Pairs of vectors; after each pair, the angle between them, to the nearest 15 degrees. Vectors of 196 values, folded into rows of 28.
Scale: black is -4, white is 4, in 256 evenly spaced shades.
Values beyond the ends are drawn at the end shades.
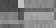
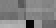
105 degrees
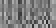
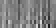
60 degrees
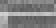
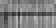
150 degrees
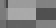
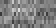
60 degrees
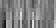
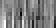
150 degrees
